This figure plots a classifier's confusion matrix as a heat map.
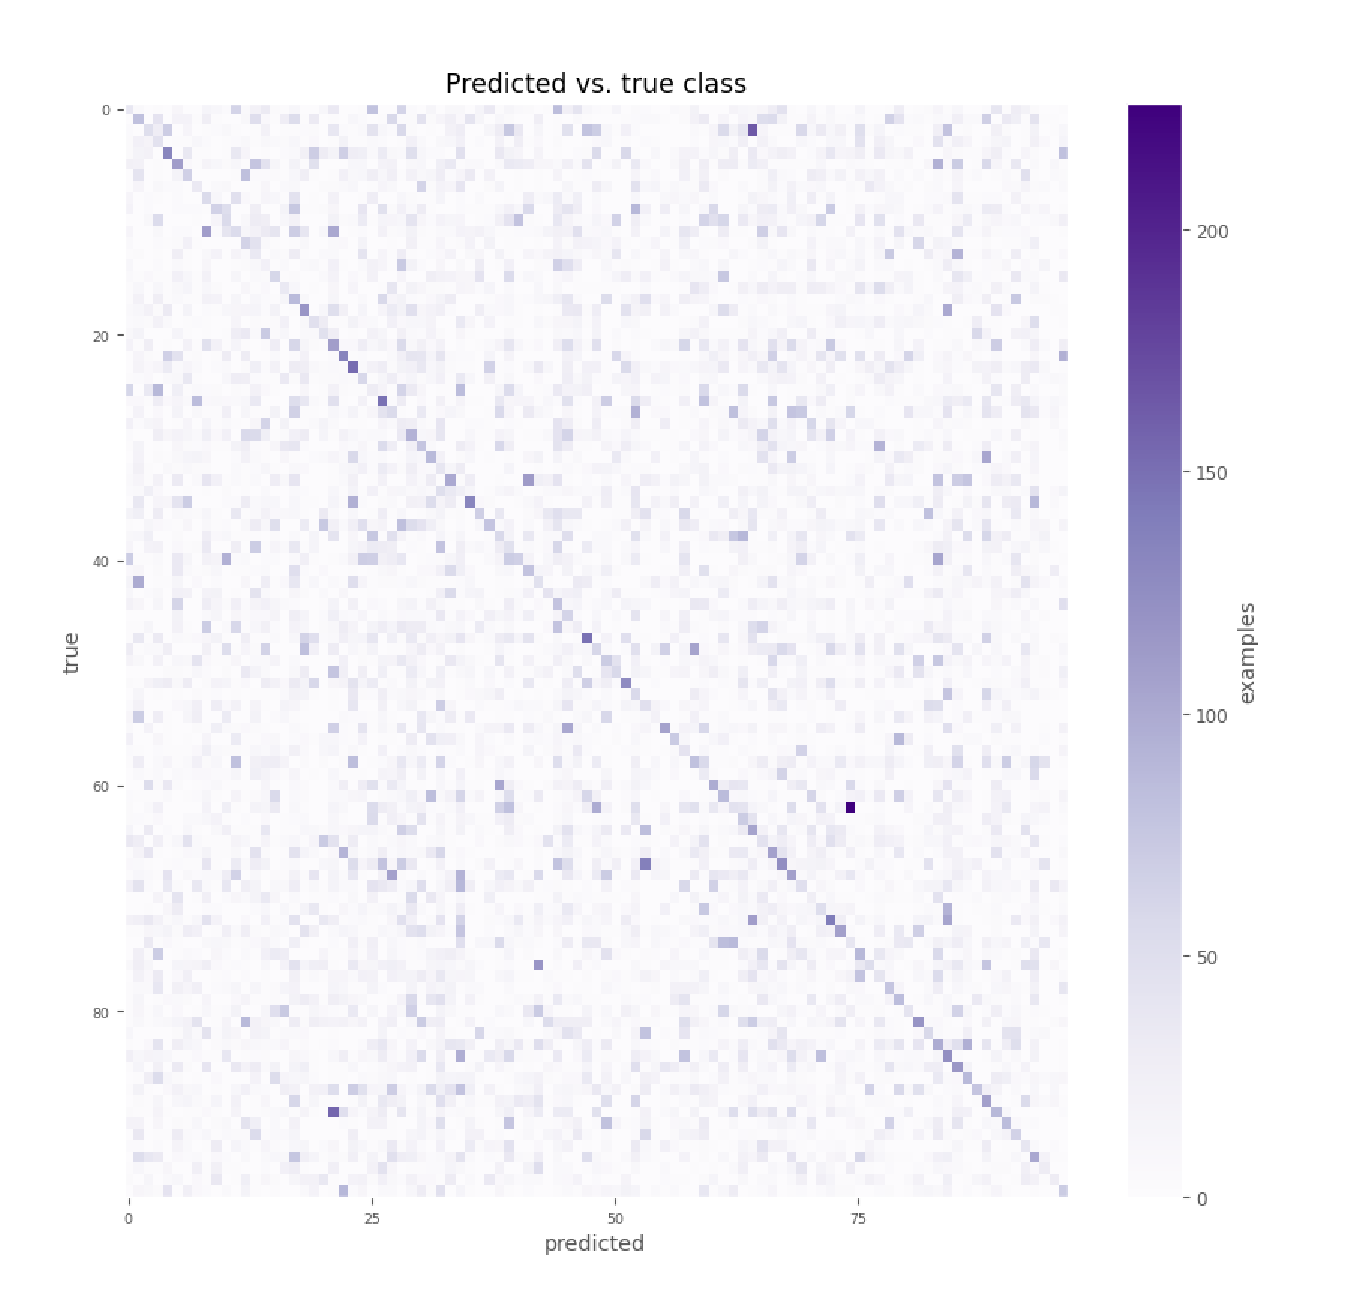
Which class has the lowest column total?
95
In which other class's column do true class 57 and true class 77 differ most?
75
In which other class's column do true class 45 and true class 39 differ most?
13
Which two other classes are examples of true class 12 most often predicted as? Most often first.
81, 13
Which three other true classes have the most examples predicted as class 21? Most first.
89, 11, 50
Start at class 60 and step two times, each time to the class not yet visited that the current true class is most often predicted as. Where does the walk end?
63
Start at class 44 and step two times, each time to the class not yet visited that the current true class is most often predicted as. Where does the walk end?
83
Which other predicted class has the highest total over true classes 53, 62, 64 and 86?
74
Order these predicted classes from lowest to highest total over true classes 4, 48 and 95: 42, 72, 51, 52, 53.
53, 42, 52, 51, 72
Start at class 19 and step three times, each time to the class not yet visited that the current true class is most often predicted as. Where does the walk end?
91
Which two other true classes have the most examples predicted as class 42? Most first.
76, 80
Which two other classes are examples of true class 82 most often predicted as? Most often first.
53, 36
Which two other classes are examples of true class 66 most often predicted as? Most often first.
22, 32
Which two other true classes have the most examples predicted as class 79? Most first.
56, 61
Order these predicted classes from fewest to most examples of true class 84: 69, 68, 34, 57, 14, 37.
14, 69, 37, 68, 57, 34
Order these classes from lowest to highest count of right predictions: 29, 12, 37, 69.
69, 12, 37, 29
